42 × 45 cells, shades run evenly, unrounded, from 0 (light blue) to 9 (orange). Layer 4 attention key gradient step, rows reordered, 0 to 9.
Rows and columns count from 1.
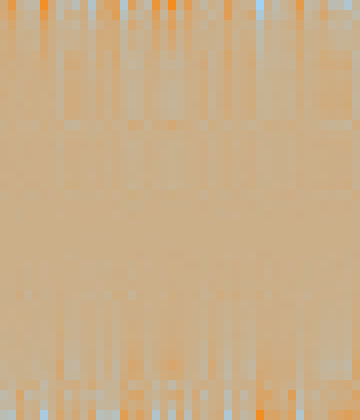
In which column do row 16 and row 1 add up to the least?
33
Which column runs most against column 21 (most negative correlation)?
32
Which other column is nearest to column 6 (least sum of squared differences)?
20
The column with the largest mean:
22
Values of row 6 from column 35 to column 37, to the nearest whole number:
4 4 4
